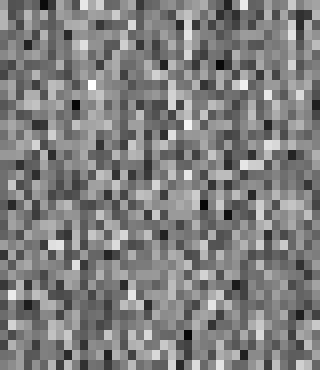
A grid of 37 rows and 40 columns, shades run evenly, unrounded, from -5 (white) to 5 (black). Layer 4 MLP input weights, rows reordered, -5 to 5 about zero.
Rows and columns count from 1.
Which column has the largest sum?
29
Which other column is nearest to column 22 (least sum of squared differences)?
35
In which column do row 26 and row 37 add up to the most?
14
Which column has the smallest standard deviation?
36
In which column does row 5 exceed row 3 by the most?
4
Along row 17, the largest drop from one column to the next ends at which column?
31
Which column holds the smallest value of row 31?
27
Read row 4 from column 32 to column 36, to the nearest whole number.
-1 -1 1 0 -1
